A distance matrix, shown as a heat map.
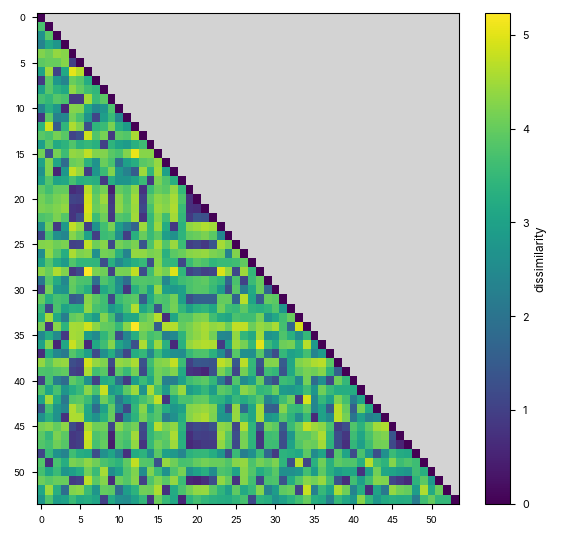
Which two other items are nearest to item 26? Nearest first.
29, 43
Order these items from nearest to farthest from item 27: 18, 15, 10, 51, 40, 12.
18, 10, 40, 12, 51, 15
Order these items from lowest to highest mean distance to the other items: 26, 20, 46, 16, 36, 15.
46, 20, 16, 36, 26, 15
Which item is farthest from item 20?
6
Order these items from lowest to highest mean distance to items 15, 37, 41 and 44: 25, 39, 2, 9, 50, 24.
50, 24, 2, 9, 39, 25
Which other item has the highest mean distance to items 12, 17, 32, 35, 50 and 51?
26
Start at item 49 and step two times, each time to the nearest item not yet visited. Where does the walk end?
34
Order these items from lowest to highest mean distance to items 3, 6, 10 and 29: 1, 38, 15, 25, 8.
8, 1, 15, 25, 38
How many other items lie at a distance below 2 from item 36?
5
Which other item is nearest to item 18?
53
